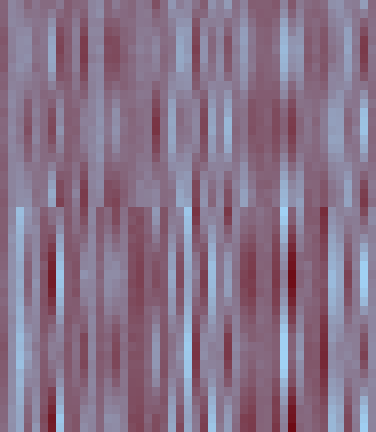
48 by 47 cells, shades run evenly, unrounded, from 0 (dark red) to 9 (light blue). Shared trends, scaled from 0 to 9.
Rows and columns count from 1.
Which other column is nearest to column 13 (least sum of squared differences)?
19
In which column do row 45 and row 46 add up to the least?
37
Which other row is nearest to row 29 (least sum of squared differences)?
46
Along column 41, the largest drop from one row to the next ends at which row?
24
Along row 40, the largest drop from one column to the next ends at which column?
25
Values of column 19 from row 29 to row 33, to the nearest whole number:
4 4 4 4 4
